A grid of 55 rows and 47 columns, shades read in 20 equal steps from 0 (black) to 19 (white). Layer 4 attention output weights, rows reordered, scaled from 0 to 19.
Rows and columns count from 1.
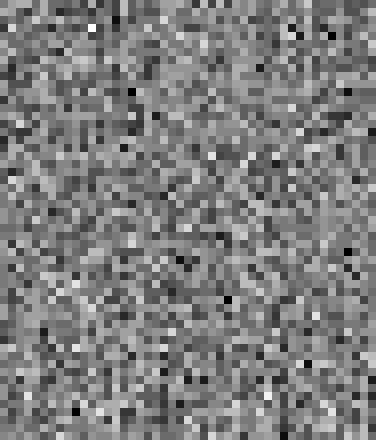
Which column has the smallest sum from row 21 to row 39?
22
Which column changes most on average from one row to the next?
17
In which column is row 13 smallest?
1
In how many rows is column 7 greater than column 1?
25
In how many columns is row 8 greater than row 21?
22
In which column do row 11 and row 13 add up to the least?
3
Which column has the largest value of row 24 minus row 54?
47
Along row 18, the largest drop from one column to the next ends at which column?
13
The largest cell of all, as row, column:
4, 12
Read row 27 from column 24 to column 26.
9 13 8
